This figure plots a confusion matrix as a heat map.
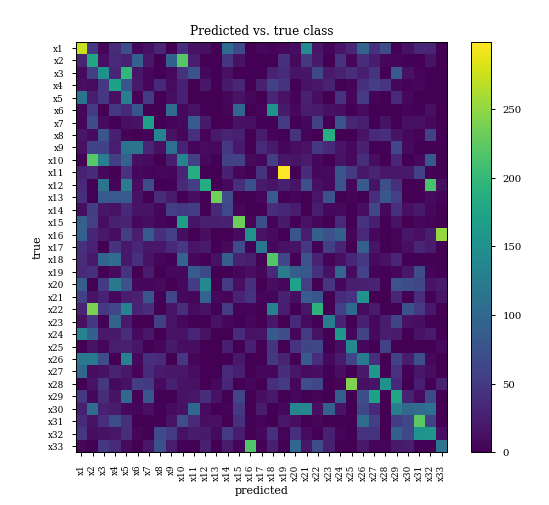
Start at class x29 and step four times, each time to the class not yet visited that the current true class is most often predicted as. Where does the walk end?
x26
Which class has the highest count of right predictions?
x1
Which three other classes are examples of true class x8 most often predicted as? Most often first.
x23, x3, x32
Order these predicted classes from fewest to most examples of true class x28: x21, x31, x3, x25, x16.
x16, x31, x3, x21, x25
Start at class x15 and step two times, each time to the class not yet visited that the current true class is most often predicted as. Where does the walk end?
x2
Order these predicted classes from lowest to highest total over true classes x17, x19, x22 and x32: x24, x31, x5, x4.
x4, x24, x5, x31
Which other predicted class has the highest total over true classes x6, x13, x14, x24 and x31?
x18
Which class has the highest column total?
x5
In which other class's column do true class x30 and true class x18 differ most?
x20
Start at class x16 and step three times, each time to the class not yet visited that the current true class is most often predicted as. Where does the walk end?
x12
